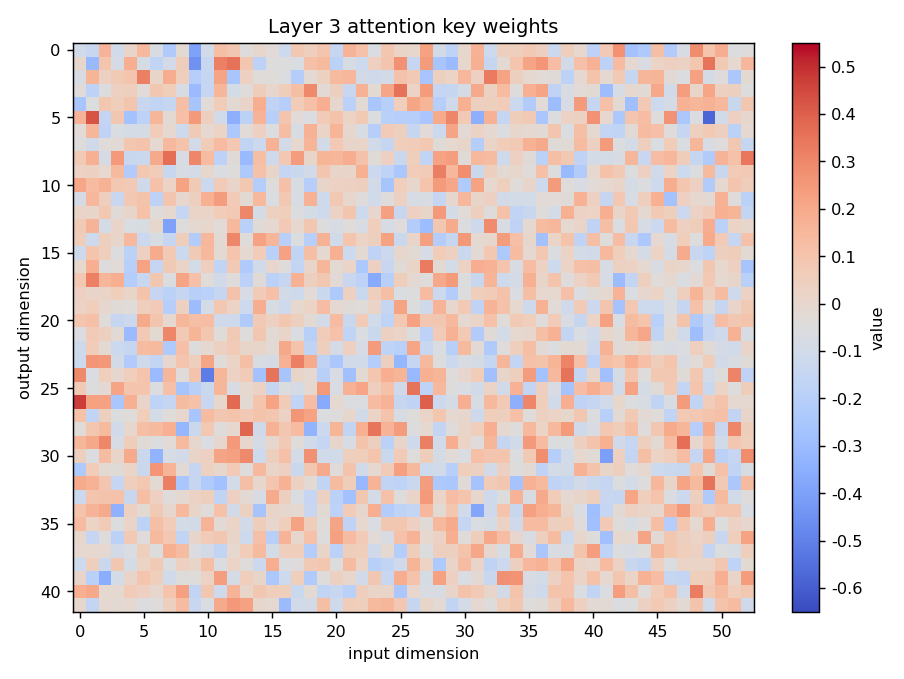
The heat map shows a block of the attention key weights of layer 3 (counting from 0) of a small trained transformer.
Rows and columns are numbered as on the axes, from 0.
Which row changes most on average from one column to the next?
24
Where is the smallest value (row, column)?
5, 49
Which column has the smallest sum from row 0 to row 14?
9
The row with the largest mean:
28
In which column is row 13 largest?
32
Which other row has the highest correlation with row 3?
1
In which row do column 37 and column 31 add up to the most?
10
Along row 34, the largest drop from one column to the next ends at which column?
3
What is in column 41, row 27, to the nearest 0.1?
-0.2
